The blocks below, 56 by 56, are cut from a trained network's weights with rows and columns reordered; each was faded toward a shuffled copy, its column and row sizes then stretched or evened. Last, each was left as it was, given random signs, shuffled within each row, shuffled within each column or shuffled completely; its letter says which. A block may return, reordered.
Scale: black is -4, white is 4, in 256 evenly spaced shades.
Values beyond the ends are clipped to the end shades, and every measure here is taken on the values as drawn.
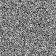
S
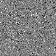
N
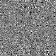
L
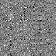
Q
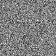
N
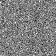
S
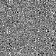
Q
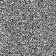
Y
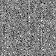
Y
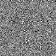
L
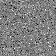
S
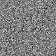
L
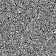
S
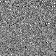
N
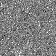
S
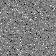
S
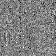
Y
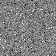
N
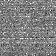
N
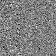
Y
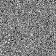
N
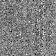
Y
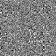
Q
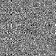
Q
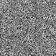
L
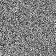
Y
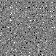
L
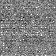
Q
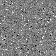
S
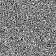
N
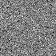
S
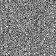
Y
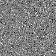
Y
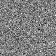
S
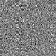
Q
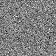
S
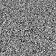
N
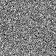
S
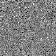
L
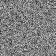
S
